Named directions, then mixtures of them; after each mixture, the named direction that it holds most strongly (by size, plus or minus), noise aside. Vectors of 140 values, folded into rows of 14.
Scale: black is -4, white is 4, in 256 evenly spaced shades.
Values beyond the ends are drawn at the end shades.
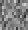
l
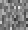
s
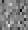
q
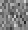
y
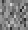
q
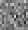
y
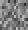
l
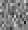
y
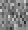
y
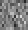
y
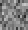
l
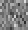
y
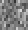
l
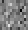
q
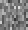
s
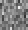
s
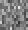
s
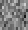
l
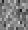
l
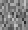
y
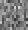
s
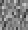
l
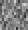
l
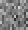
s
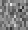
y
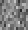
l
